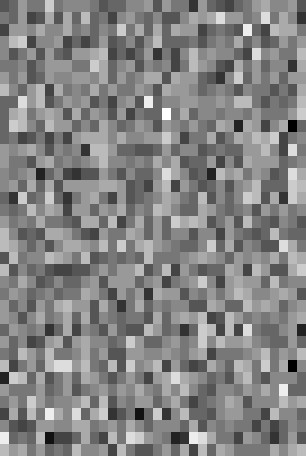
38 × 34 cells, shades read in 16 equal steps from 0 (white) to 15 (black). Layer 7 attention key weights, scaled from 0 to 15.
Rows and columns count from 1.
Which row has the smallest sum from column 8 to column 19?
21
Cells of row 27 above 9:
5
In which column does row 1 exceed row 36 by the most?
22
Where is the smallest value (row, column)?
10, 19
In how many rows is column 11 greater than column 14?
14
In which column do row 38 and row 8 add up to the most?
6
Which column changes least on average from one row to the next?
29
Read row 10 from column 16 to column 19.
8 9 9 0
